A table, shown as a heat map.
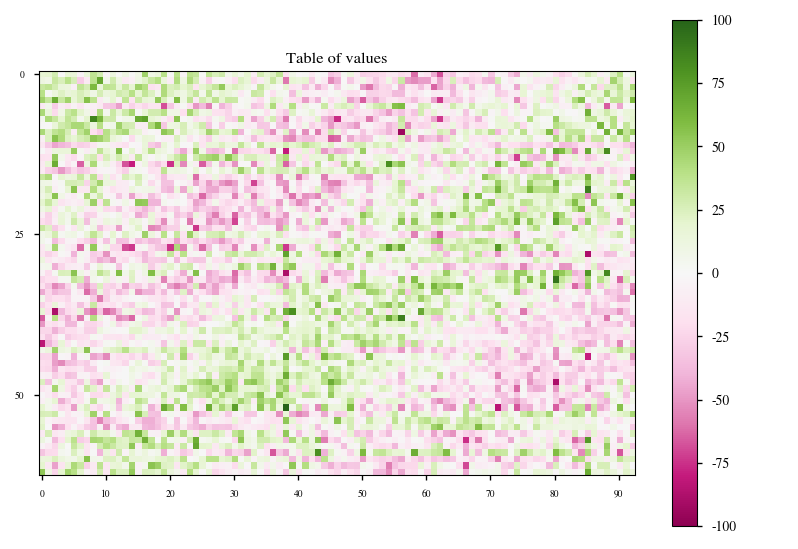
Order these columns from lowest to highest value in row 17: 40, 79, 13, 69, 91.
40, 13, 69, 79, 91
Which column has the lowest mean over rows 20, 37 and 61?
2
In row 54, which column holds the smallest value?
9
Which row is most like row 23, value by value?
32
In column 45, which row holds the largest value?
48
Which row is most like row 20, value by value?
53
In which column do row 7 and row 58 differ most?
62
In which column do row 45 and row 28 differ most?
85
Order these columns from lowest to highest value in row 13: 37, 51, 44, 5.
5, 51, 44, 37
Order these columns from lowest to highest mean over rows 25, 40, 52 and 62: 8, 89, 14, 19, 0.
8, 89, 0, 14, 19
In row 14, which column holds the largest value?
54
